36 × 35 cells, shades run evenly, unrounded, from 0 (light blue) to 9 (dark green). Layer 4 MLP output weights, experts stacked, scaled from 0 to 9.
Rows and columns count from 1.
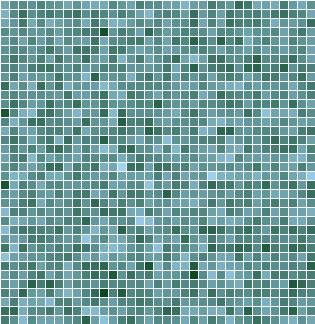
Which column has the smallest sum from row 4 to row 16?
4
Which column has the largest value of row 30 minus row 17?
12
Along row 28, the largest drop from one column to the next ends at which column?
2
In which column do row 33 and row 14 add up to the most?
14
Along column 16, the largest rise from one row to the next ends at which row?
26
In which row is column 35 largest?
30
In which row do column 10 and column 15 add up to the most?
36
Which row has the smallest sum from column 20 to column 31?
20
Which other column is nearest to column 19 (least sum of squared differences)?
7
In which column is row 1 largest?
27
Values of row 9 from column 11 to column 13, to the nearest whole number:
7 4 4
